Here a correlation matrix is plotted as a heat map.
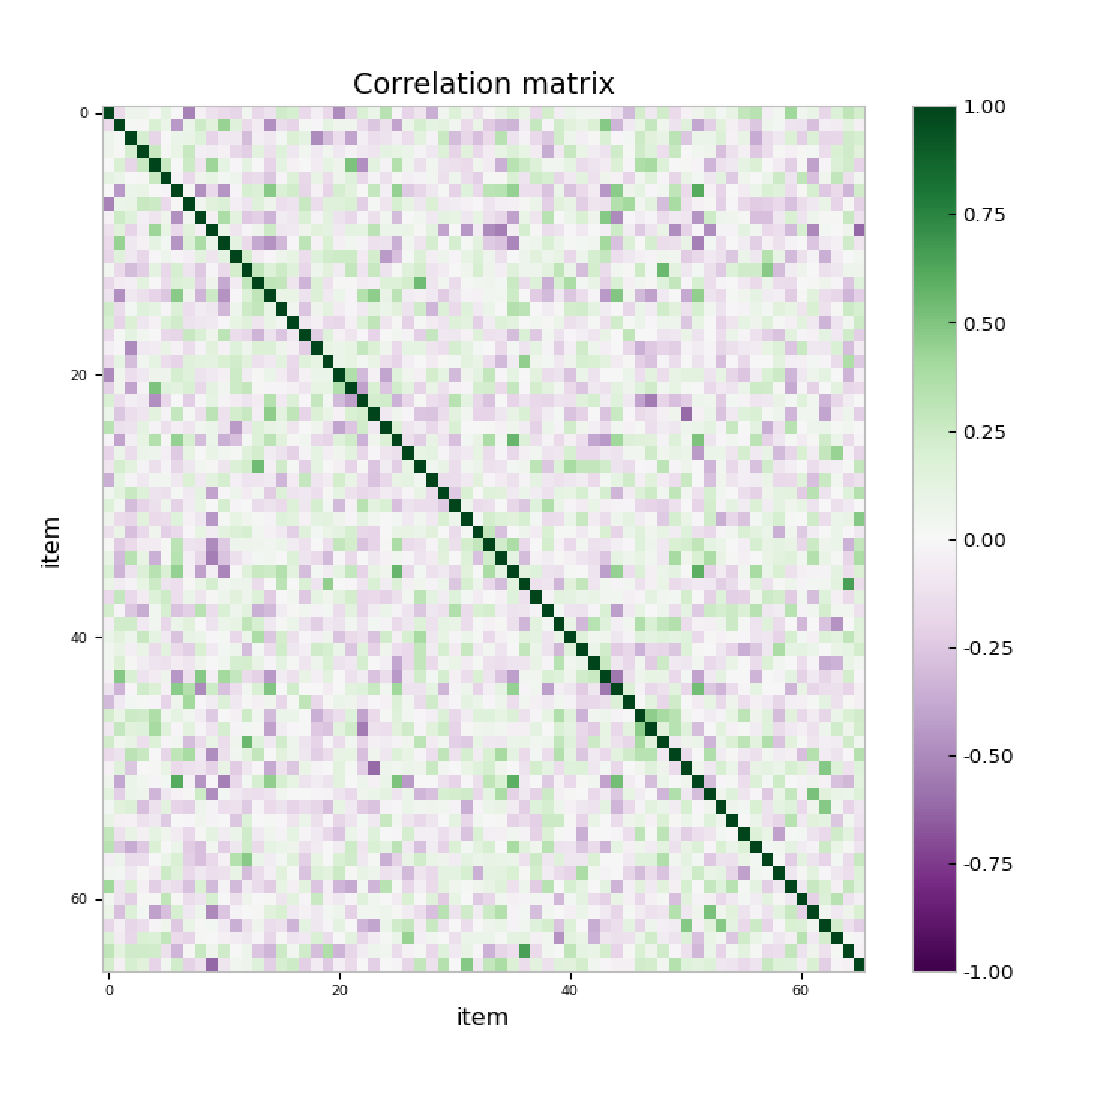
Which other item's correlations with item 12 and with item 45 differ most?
48
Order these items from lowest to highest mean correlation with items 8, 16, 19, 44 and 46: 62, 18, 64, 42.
62, 18, 42, 64
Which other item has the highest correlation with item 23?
14
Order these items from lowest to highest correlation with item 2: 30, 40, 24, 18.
18, 30, 24, 40
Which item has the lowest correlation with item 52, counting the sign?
9
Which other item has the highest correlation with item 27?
13
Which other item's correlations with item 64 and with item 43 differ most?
36
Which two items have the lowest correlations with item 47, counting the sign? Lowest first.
22, 14
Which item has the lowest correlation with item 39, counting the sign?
63
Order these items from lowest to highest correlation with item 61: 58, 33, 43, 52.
43, 58, 33, 52
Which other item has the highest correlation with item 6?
51
